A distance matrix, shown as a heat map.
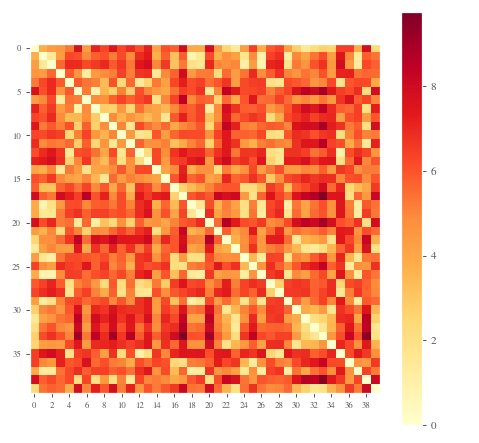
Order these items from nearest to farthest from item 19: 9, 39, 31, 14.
31, 14, 39, 9
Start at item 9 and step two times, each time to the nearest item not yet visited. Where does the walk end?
38
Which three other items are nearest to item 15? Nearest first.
8, 27, 7
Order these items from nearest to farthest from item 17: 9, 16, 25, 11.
25, 16, 11, 9
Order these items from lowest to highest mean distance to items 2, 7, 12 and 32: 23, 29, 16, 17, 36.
23, 29, 16, 36, 17
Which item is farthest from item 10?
22
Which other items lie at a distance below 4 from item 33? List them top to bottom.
0, 23, 31, 32, 39
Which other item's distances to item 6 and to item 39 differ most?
3
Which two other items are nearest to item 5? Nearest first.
7, 20
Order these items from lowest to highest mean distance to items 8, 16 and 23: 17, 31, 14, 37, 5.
14, 37, 31, 5, 17
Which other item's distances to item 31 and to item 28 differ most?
13
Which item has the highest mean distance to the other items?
17
